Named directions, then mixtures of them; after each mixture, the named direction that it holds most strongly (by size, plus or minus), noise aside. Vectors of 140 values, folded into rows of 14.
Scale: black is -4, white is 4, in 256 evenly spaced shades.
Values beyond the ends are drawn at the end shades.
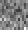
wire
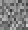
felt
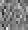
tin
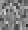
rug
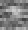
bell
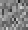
felt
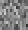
rug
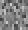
rug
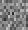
felt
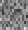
wire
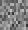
felt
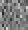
tin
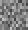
felt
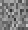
felt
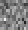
wire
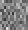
tin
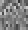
rug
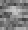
bell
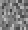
rug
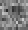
bell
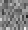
wire
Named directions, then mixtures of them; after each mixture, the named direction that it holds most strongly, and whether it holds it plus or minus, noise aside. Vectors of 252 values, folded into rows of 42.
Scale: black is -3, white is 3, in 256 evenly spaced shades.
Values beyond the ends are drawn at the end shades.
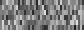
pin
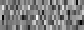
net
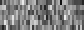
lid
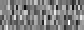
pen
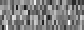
pen, plus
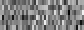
net, plus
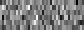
net, plus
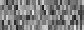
pin, minus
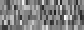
pin, minus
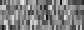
lid, plus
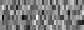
net, plus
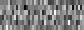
pen, plus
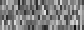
pin, plus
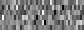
net, minus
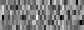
net, plus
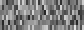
pin, minus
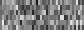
pin, plus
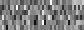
pen, minus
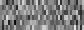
pin, minus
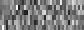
pen, minus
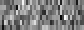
pin, minus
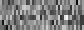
pin, minus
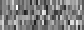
pin, plus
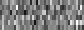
pin, plus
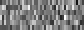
net, plus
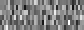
pen, plus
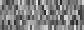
pin, minus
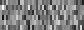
lid, plus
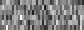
pin, plus
